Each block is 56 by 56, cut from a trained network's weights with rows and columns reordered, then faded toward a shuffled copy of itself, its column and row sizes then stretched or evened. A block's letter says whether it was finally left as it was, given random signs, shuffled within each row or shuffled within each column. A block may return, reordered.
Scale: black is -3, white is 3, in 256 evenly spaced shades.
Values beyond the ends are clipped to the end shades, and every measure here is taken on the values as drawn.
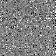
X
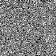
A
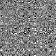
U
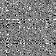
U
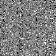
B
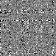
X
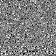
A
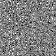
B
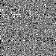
X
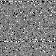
A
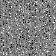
B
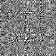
U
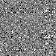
X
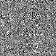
X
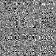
U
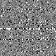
U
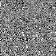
X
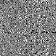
X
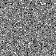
A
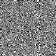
X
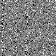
B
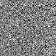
U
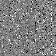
B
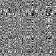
U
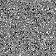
A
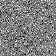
B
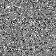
A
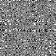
U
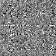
X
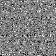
A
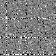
X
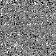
X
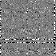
X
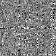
X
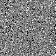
B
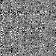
X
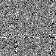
X
